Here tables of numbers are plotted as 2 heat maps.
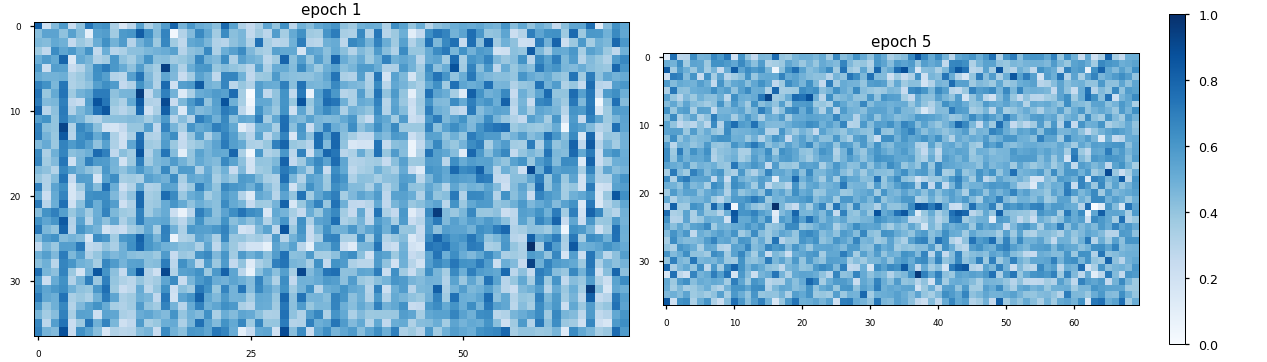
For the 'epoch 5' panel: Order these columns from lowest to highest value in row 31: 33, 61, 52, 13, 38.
52, 38, 13, 33, 61
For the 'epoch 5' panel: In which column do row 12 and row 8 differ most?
38
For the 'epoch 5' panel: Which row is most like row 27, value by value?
5
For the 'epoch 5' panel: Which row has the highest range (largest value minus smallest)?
22
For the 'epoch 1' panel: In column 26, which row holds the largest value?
2
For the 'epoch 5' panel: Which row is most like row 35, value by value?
7
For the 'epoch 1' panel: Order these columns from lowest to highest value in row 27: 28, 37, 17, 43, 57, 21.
57, 17, 21, 43, 28, 37
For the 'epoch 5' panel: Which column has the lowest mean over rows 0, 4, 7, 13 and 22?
63
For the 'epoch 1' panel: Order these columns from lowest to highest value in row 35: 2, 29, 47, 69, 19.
47, 2, 69, 29, 19
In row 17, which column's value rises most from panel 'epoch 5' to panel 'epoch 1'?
58
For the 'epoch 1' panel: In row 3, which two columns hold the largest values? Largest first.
58, 48
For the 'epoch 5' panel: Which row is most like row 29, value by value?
19
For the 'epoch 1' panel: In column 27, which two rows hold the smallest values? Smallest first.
26, 22
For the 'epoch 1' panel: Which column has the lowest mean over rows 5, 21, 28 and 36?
25
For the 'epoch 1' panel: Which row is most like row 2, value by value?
5
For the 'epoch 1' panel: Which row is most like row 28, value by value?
17
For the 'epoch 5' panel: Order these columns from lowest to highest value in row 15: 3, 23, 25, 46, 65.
25, 46, 3, 23, 65
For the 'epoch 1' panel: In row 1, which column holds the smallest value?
16
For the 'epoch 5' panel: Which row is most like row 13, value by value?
21
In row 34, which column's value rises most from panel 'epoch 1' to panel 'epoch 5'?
31
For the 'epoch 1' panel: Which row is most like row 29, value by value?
9
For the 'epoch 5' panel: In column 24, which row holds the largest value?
4
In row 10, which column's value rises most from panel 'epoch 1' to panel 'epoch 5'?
13
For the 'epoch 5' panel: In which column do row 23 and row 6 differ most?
62
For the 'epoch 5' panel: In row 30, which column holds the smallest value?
67
